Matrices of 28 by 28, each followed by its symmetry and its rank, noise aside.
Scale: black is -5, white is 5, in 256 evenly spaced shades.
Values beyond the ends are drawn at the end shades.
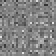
symmetric, rank four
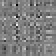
no symmetry, rank three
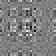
antisymmetric, rank two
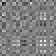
symmetric, rank two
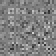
symmetric, rank four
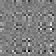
antisymmetric, rank two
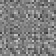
antisymmetric, rank four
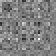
symmetric, rank three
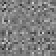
no symmetry, rank three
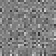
no symmetry, rank three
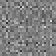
antisymmetric, rank four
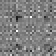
symmetric, rank three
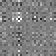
symmetric, rank two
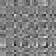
symmetric, rank two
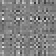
no symmetry, rank two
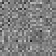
symmetric, rank three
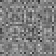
no symmetry, rank four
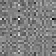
no symmetry, rank four
